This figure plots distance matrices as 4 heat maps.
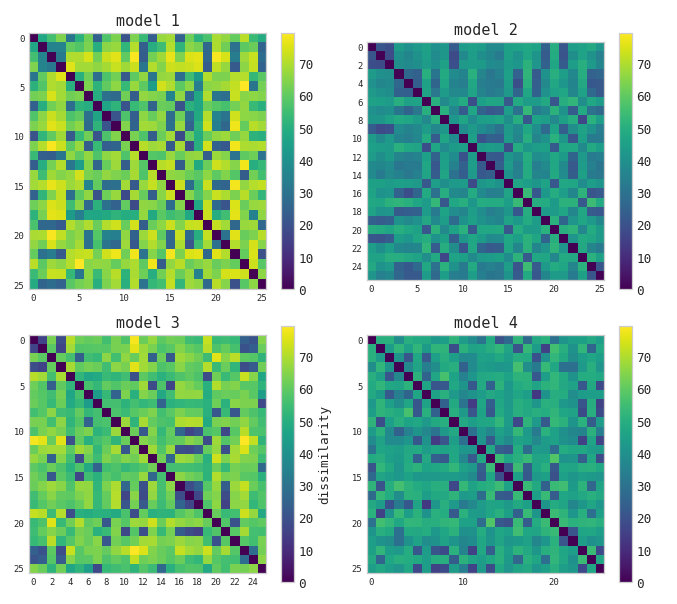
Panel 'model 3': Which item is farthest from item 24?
11
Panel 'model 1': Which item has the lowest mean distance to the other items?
7
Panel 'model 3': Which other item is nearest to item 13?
5
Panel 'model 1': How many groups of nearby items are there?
5
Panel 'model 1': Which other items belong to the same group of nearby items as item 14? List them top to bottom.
23
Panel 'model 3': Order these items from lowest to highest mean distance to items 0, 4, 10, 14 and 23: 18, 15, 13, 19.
18, 19, 15, 13
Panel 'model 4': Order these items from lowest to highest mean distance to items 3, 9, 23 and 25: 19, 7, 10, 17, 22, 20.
7, 10, 22, 19, 17, 20
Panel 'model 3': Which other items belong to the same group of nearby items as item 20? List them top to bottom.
8, 22
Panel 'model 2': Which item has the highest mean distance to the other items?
17
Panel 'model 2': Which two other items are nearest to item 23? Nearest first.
8, 17
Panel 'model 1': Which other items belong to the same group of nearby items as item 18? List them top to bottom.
5, 24
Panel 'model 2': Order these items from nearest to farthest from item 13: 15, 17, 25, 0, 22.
22, 25, 0, 15, 17
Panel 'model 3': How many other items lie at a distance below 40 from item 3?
4
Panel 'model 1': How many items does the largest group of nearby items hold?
8
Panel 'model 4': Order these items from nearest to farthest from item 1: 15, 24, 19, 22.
19, 24, 22, 15
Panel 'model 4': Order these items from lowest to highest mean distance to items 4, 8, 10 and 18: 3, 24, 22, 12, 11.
11, 3, 22, 12, 24
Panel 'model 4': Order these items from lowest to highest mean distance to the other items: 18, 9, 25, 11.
11, 25, 18, 9
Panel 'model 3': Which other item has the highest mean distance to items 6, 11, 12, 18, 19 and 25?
23
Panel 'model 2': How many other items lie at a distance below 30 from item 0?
5
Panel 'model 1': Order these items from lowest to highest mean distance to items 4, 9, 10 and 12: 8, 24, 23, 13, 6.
13, 8, 6, 24, 23
